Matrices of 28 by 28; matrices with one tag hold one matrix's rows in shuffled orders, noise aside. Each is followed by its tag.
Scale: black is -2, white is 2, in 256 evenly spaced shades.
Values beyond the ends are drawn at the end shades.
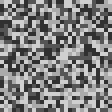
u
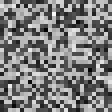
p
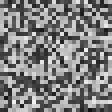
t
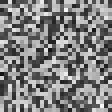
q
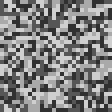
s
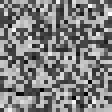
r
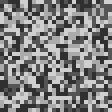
p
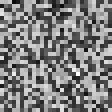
q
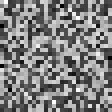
q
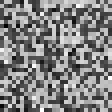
u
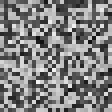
p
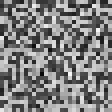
u
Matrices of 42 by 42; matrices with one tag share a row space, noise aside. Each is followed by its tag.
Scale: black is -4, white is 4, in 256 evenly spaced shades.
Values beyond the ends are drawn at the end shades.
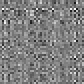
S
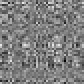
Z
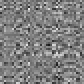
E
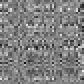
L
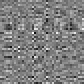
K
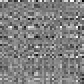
L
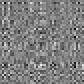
S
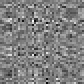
K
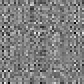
S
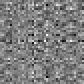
K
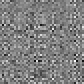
S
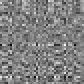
Z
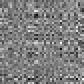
L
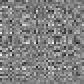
Z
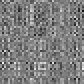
S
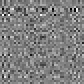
S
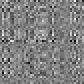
S
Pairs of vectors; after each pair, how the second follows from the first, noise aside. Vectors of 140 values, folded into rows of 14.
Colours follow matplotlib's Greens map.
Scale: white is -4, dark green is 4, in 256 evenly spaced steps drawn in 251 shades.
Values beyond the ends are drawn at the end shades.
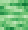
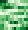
wrapped around, scaled up.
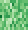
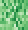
reversed, negated.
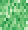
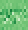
negated, partly zeroed.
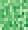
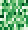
wrapped around, scaled up.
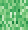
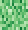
wrapped around, negated.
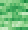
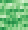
reversed.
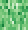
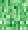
reversed, negated.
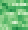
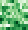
wrapped around, scaled up.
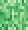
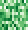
scaled up.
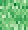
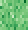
negated, partly zeroed.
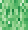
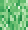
reversed.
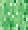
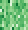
reversed.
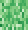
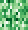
wrapped around, scaled up.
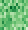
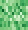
wrapped around, negated.
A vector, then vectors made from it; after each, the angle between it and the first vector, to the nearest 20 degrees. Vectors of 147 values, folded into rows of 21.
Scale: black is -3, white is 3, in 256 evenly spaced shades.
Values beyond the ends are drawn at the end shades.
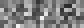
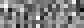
120 degrees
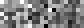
80 degrees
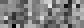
60 degrees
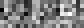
140 degrees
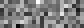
140 degrees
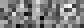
160 degrees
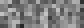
80 degrees
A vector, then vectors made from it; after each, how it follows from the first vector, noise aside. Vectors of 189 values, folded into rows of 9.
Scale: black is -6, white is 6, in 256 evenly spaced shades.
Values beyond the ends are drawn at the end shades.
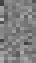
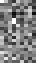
wrapped around, negated, scaled up.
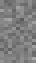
reversed, negated, shrunk.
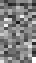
reversed, negated, scaled up.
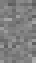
reversed, negated, shrunk.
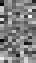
scaled up.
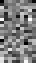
scaled up.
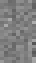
reversed, negated, shrunk.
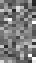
reversed, negated, scaled up.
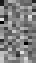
scaled up.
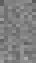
shrunk.
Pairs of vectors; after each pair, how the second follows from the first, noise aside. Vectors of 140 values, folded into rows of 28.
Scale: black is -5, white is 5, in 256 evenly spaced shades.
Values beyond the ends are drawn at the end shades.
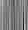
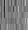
reversed, partly zeroed.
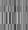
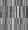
reversed, negated.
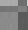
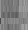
wrapped around, negated, shrunk.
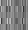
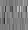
reversed, partly zeroed.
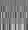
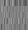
wrapped around, negated, shrunk.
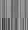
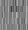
wrapped around, partly zeroed.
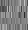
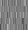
reversed, partly zeroed.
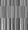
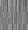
reversed, negated, shrunk.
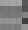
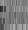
reversed, partly zeroed.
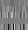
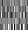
negated, scaled up.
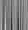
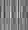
wrapped around, negated.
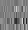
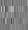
reversed, negated, shrunk.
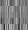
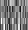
negated, scaled up.
